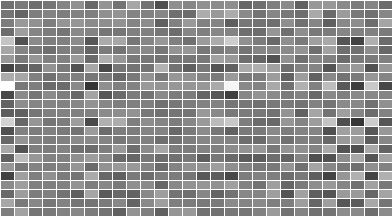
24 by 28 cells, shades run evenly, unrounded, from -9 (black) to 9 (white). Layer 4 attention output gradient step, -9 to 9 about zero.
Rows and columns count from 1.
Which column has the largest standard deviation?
1
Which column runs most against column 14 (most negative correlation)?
4
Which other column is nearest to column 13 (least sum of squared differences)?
14
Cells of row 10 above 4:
4
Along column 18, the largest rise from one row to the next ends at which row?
8
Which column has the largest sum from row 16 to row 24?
2
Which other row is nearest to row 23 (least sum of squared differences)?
17
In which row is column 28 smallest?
10
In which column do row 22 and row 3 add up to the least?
24
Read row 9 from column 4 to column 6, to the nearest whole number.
-1 0 0
